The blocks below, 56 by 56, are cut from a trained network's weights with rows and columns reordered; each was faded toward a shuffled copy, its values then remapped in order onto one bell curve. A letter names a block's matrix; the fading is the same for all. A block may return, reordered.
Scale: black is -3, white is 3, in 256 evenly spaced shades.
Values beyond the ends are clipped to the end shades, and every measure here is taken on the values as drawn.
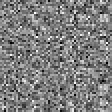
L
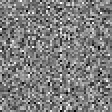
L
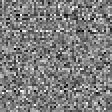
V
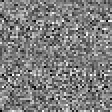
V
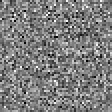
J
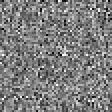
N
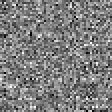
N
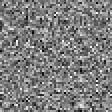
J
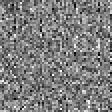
L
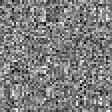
L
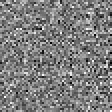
J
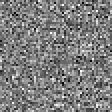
J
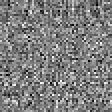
N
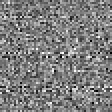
V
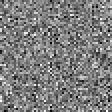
J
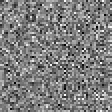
J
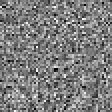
J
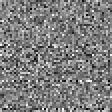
V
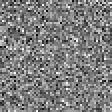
J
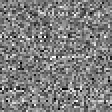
V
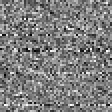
V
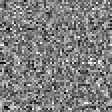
V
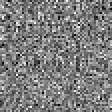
J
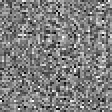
N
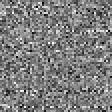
V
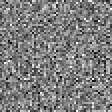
N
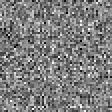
J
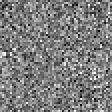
J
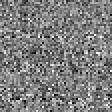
V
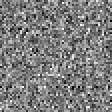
V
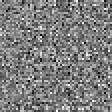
L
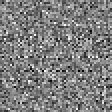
V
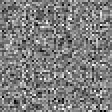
L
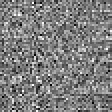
L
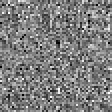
J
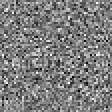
N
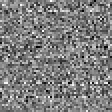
V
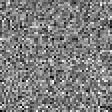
N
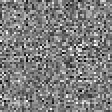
N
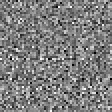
V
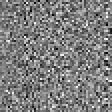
L
